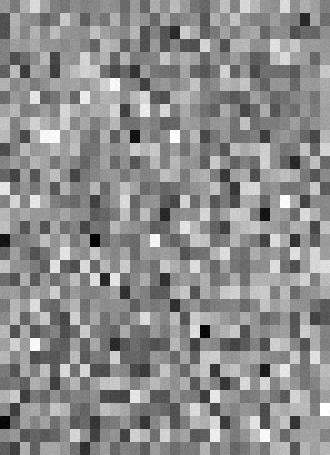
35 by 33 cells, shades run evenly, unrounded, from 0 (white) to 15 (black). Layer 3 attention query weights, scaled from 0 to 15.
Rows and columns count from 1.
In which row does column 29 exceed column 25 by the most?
15
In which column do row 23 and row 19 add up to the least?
24
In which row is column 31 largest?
2
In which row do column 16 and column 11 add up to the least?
30
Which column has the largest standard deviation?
27
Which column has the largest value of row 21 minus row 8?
4
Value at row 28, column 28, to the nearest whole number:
7
